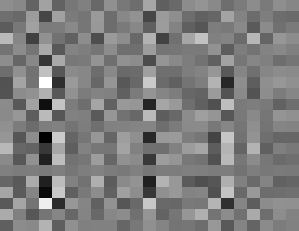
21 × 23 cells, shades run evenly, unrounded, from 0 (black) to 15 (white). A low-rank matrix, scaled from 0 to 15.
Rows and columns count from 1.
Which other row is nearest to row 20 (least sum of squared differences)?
12
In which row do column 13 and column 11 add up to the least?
4
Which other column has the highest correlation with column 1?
20
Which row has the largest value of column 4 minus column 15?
8
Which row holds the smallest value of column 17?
13
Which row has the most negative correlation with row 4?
3
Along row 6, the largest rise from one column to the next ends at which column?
5
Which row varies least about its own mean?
16
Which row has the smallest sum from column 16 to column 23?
17
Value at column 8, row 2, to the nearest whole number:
9
